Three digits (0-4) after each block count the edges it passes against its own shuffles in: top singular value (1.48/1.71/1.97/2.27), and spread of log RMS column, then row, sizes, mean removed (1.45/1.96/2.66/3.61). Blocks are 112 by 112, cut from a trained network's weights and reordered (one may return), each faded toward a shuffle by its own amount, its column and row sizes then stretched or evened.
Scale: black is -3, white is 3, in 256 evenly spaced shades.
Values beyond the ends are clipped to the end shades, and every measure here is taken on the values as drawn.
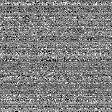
3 1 3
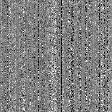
3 4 0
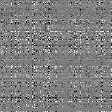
3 4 4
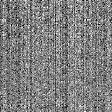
4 0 2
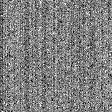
3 0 0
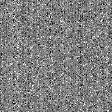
0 2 1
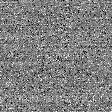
0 0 0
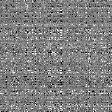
2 3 3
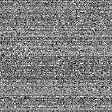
3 1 2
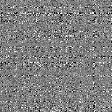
2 3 4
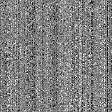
4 3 2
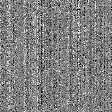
3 3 0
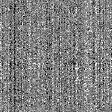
4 2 2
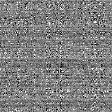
2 3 2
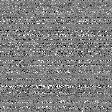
1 1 4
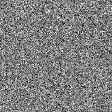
0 0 1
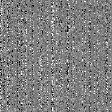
0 4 1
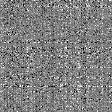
1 1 3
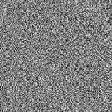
4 1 0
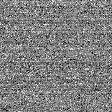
1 0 0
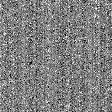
1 1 0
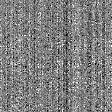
4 2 2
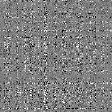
0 4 4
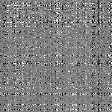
3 3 4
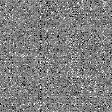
0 2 1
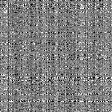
4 0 4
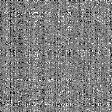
3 2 3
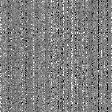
4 4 2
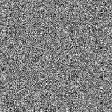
2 1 0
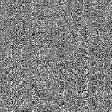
3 3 1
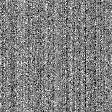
3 2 0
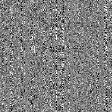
1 4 0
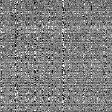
3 4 0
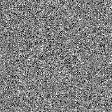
0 2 1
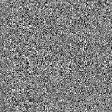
2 3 1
